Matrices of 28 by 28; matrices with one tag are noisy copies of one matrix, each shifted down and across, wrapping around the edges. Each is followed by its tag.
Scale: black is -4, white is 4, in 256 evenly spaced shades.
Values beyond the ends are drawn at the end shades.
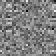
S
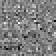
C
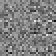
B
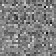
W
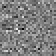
B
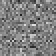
S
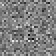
B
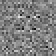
B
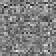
C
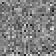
W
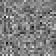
W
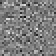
B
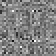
W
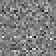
B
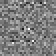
B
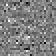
S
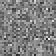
W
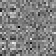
S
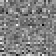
C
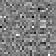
S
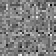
W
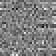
S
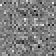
S
